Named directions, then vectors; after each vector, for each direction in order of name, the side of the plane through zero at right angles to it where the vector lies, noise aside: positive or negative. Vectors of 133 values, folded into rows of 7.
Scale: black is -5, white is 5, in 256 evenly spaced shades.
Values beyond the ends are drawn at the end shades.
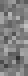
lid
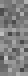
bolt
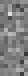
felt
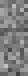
negative, negative, negative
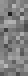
negative, negative, negative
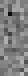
positive, negative, negative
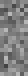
positive, positive, positive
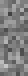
negative, negative, negative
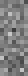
negative, positive, positive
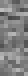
negative, positive, negative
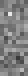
negative, positive, positive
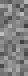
positive, positive, negative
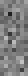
positive, negative, negative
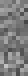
negative, negative, negative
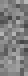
positive, positive, negative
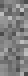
negative, negative, positive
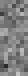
positive, positive, positive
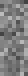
negative, negative, positive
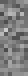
positive, positive, negative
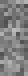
positive, positive, negative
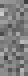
negative, negative, positive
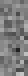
positive, negative, positive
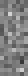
negative, positive, positive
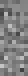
positive, negative, negative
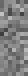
negative, negative, positive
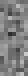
positive, negative, positive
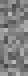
positive, positive, positive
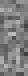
negative, positive, negative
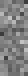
negative, negative, positive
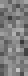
positive, positive, negative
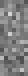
negative, positive, positive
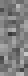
positive, negative, positive
